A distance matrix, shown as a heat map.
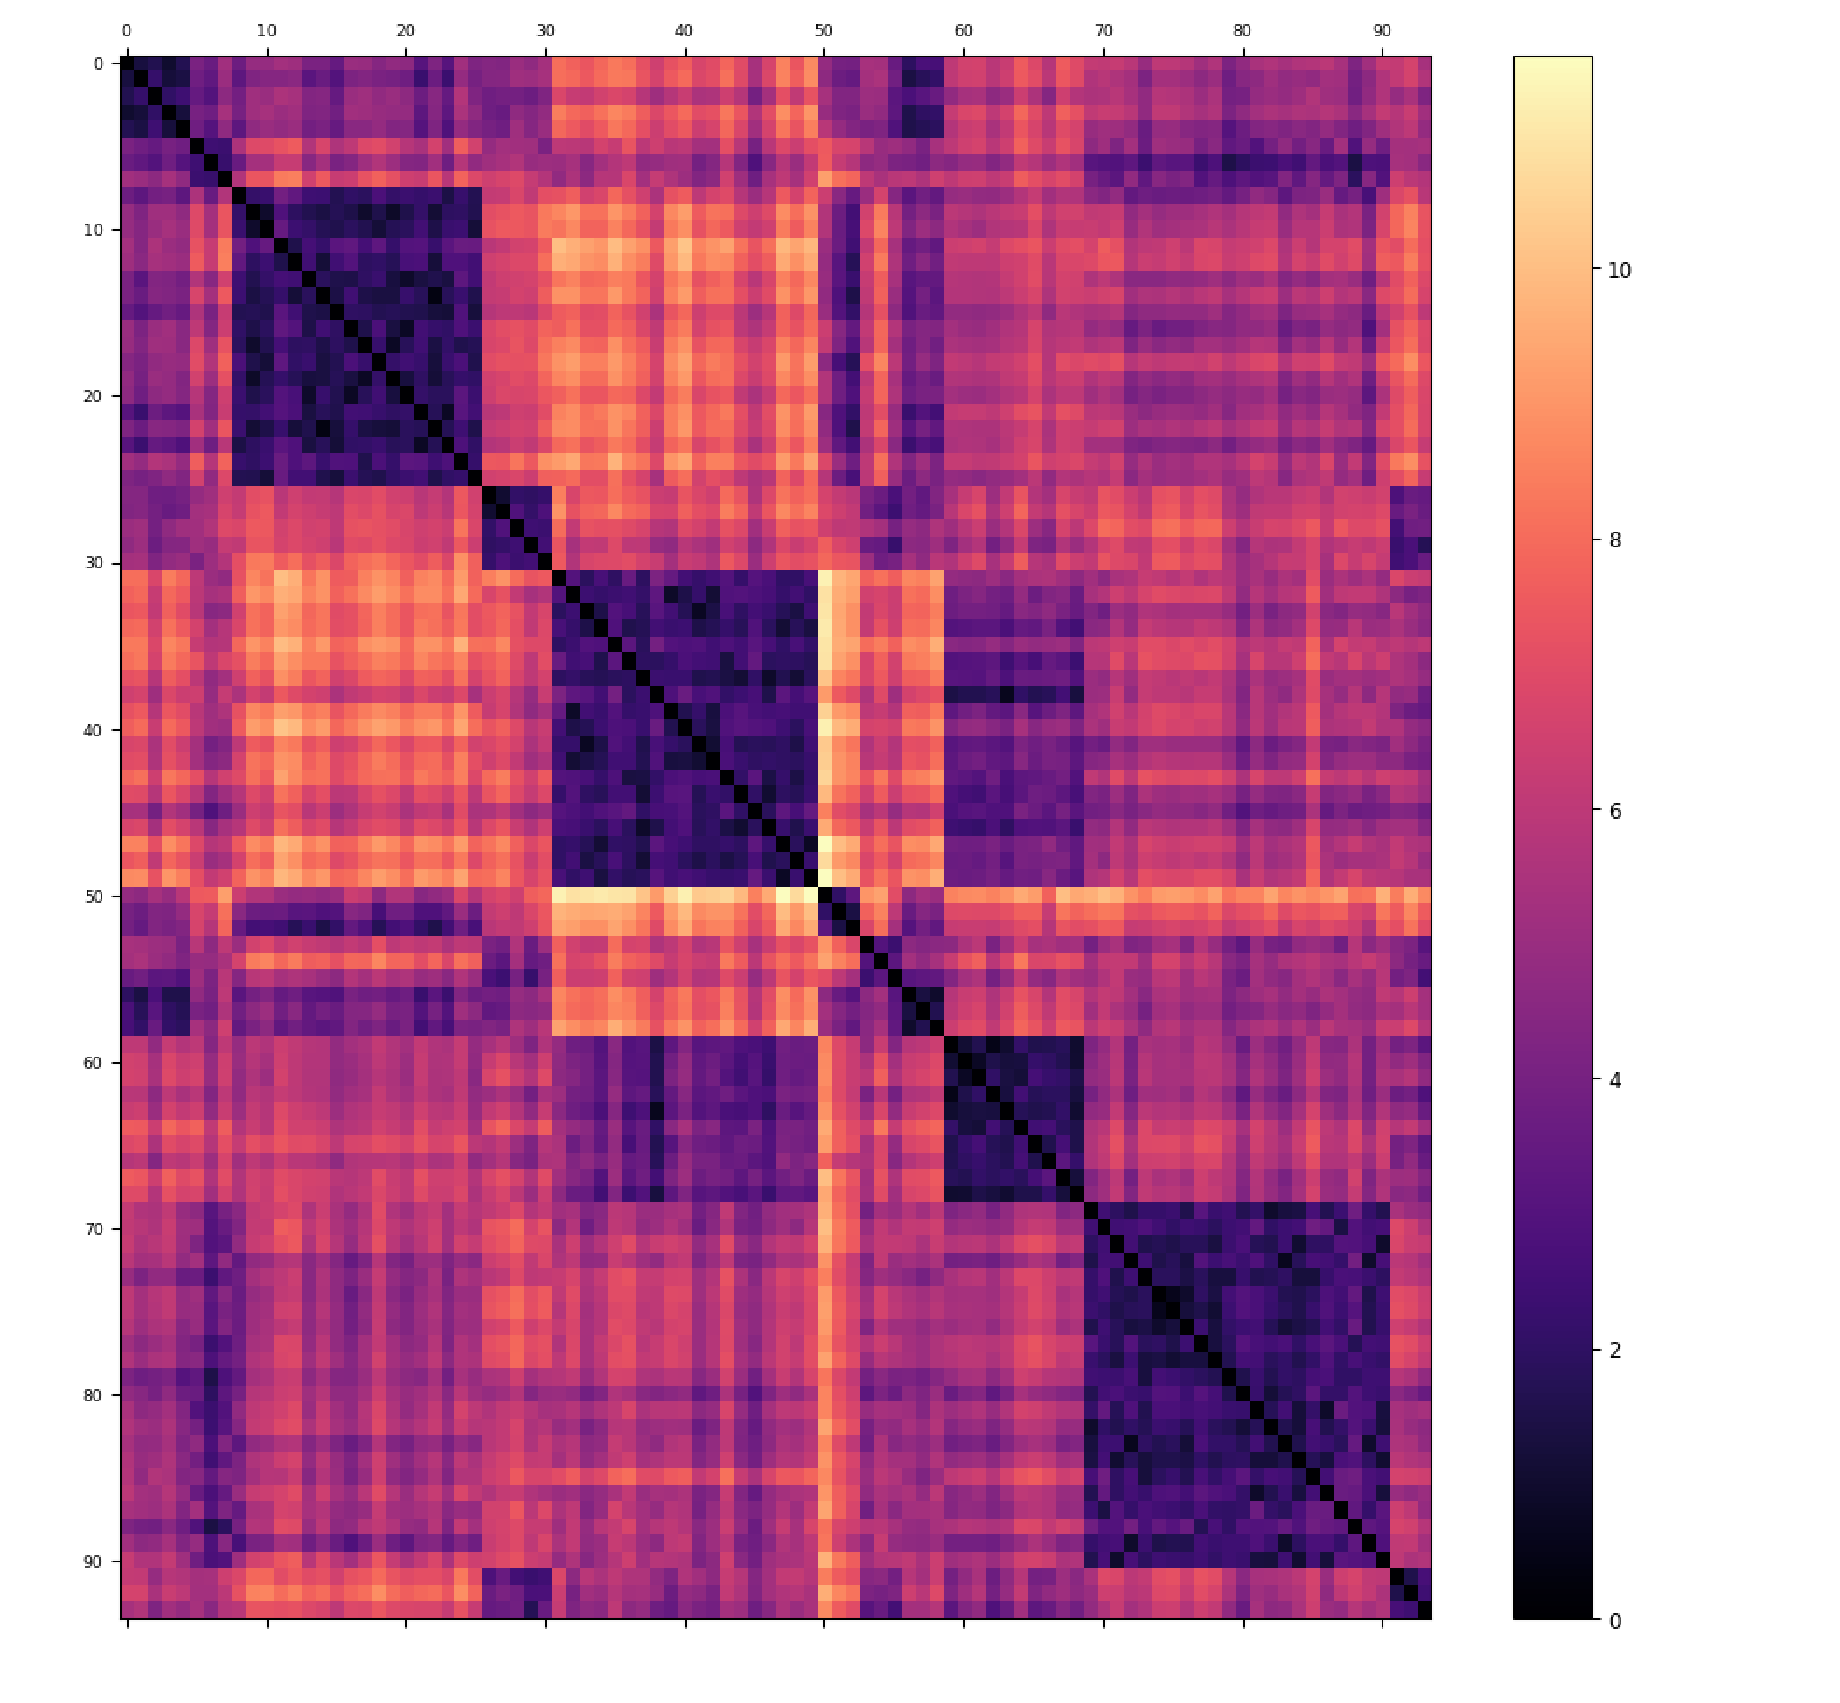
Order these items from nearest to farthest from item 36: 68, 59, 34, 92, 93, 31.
34, 68, 59, 31, 93, 92
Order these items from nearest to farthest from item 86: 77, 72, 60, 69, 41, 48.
69, 72, 77, 41, 60, 48
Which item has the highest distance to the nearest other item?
54
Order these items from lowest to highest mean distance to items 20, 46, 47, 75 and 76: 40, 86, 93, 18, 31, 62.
86, 62, 31, 40, 93, 18
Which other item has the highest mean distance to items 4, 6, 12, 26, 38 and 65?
50
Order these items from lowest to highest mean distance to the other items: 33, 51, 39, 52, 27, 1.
1, 33, 39, 52, 27, 51
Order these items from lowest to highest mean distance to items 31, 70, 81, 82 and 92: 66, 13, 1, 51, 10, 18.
66, 1, 13, 10, 18, 51
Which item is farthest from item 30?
24
